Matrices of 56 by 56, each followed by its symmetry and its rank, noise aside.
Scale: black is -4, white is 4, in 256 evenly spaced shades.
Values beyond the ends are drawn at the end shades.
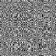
no symmetry, rank six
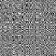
antisymmetric, rank six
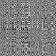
antisymmetric, rank four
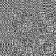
symmetric, rank six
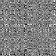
antisymmetric, rank six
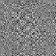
symmetric, rank five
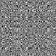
antisymmetric, rank six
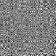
antisymmetric, rank six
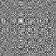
symmetric, rank six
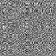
no symmetry, rank five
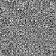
antisymmetric, rank six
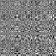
antisymmetric, rank four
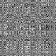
antisymmetric, rank four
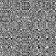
no symmetry, rank six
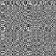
no symmetry, rank four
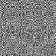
no symmetry, rank six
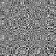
no symmetry, rank five
